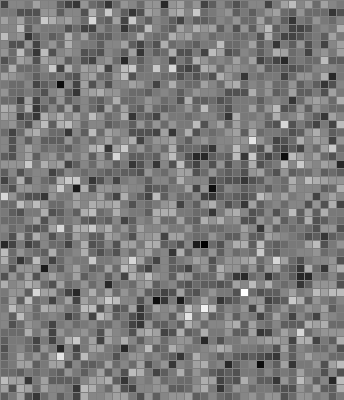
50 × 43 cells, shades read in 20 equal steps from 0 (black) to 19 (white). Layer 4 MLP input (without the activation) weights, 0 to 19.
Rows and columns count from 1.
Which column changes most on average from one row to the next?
12
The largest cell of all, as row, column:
37, 31
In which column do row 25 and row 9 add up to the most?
20
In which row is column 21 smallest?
1
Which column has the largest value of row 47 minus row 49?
17
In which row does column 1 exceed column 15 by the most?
25
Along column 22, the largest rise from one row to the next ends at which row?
9
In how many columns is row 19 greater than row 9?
20
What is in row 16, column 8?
13
